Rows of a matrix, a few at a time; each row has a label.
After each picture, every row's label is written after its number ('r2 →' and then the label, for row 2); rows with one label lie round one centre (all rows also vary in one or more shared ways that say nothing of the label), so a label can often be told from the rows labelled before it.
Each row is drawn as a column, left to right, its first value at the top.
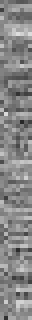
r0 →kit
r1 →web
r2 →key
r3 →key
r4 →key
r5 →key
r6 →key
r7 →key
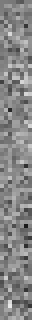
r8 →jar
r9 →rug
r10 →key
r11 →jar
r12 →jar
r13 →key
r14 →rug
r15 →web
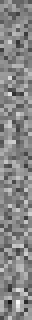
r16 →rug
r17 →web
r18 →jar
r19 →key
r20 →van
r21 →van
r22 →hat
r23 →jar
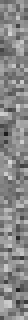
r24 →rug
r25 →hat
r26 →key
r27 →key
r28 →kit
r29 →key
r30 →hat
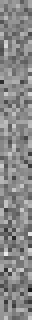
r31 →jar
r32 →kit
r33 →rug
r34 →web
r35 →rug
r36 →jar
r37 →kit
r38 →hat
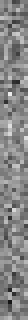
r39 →jar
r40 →kit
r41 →jar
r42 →jar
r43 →jar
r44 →key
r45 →van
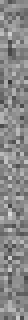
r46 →kit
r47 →rug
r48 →jar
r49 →rug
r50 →key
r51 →rug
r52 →key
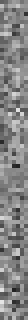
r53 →rug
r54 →kit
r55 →web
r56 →hat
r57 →rug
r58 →web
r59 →jar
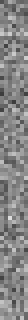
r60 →key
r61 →van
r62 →kit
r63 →kit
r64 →rug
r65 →key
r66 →van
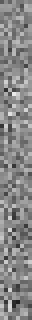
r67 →hat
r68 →key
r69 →rug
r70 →web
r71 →jar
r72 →kit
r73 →rug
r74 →web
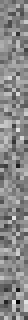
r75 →web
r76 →jar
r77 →jar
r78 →rug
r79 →hat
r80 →van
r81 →rug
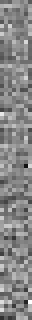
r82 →web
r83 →web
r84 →web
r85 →web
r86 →hat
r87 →hat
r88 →van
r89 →web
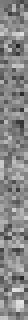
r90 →key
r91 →kit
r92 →van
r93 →key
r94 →van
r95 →key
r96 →kit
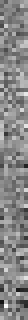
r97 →jar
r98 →hat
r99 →hat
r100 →van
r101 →hat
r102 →rug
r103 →web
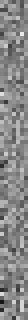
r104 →hat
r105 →kit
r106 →jar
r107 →web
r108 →jar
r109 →van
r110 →web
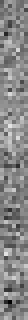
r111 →van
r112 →hat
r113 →jar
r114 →web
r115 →van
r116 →jar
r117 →hat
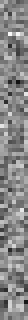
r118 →web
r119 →kit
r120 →van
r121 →kit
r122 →jar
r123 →jar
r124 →jar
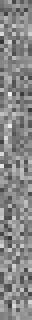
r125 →kit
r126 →van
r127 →web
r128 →hat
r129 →hat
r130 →key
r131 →kit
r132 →key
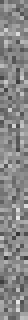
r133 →key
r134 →key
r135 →rug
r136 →web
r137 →kit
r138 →jar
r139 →key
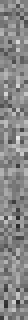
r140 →rug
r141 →jar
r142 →rug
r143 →web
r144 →van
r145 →web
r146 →jar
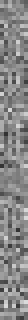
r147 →hat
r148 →hat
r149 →rug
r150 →hat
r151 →web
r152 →web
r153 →kit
